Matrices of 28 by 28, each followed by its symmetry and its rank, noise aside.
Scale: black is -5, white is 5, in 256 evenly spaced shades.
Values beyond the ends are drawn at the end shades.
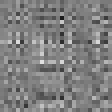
no symmetry, rank two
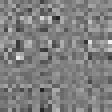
antisymmetric, rank two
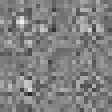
symmetric, rank three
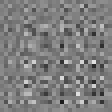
no symmetry, rank two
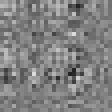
symmetric, rank two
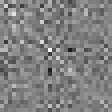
symmetric, rank three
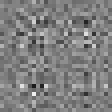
antisymmetric, rank two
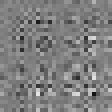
symmetric, rank three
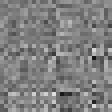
no symmetry, rank three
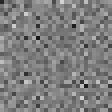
symmetric, rank four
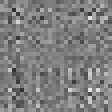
no symmetry, rank four
